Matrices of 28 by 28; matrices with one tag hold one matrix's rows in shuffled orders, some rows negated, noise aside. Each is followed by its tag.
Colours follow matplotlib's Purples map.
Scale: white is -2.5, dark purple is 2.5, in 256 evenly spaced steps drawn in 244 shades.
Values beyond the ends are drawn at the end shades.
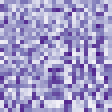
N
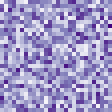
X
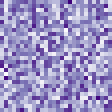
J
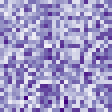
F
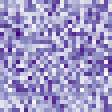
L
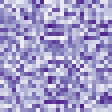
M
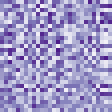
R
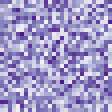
L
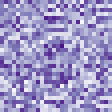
M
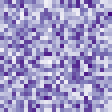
F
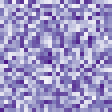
F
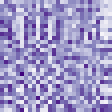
R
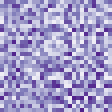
N
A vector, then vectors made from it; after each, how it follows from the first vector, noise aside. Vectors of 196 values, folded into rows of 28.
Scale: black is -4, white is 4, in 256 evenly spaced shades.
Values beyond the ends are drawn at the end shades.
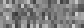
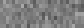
shrunk.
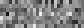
reversed, negated.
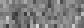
partly zeroed.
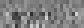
partly zeroed.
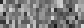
wrapped around, negated.
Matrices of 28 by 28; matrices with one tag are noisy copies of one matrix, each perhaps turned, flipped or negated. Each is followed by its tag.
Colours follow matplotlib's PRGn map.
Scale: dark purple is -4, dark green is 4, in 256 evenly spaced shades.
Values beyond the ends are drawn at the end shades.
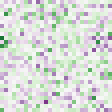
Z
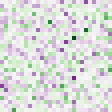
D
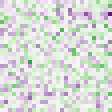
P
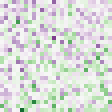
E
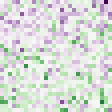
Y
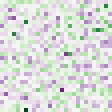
D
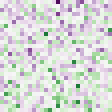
E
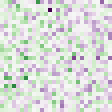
E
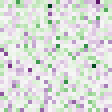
P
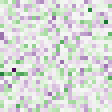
Z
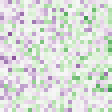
E
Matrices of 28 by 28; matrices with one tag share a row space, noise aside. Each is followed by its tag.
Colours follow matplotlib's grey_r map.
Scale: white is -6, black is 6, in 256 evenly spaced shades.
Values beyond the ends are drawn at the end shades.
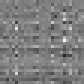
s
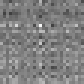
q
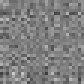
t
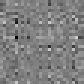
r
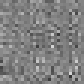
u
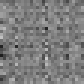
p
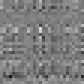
q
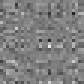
r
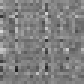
p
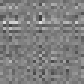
q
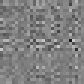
u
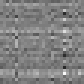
s
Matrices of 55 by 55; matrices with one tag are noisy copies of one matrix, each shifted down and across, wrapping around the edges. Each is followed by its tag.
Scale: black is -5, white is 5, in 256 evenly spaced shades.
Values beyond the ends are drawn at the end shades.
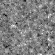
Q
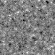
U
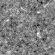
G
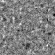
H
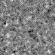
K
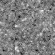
G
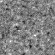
U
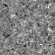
Q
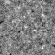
Q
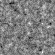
K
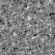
K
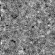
Q
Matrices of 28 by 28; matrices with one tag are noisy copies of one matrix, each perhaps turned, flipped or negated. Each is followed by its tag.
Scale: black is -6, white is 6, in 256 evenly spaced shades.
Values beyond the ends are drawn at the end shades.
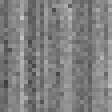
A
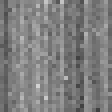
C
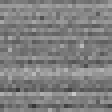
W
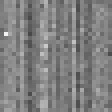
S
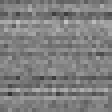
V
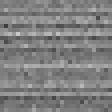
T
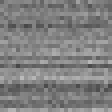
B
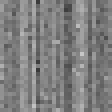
S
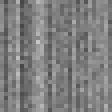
W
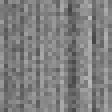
W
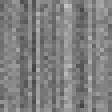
S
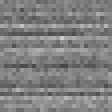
T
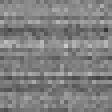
S
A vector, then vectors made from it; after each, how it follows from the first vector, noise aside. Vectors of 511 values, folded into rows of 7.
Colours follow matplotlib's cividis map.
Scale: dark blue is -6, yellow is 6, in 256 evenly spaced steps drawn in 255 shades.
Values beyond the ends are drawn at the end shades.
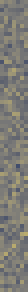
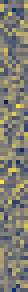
wrapped around, scaled up.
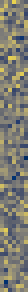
wrapped around, scaled up.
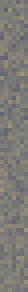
reversed, negated, shrunk.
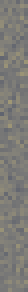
reversed, negated, shrunk.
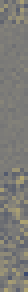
wrapped around, partly zeroed.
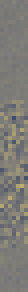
wrapped around, partly zeroed.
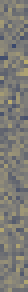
reversed, negated.
